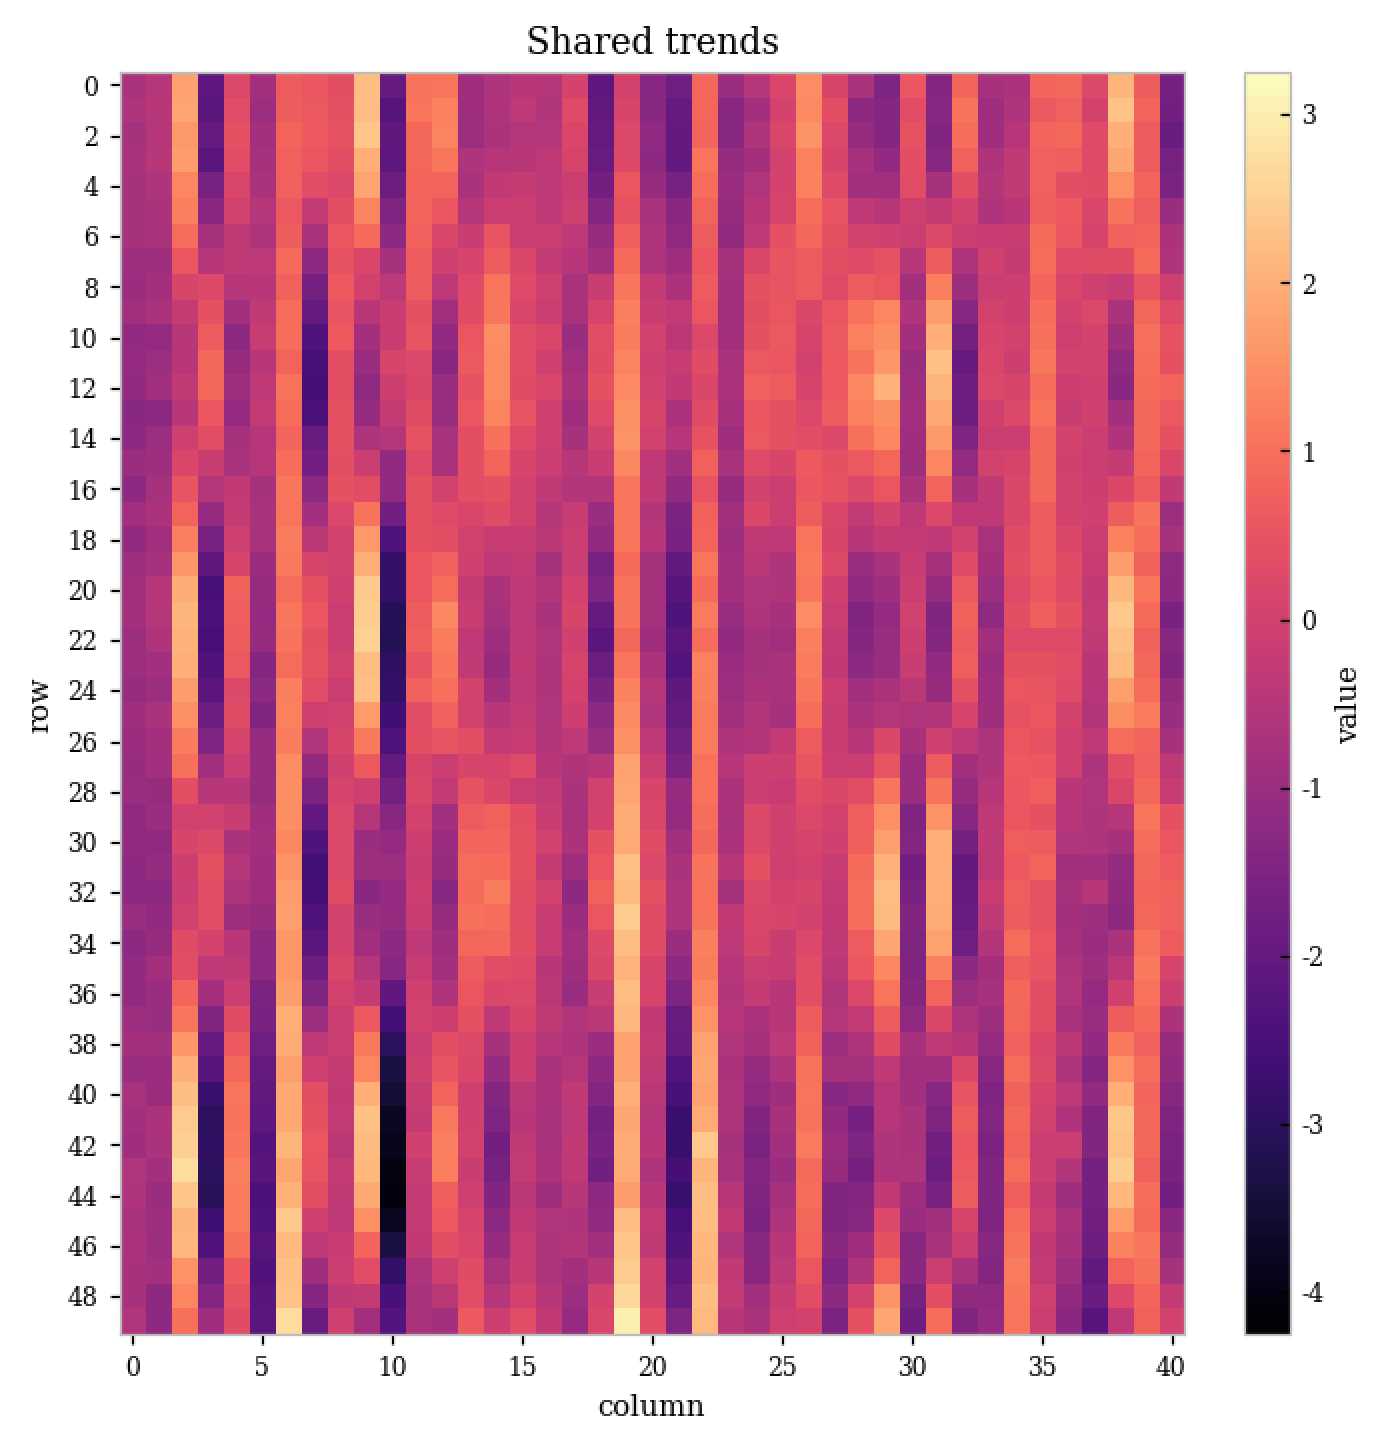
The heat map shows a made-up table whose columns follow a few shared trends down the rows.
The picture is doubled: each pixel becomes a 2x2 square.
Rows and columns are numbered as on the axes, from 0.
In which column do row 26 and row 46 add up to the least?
10
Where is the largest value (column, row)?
19, 49
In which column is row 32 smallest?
7
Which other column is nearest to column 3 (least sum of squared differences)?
21
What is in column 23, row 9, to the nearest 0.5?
-1
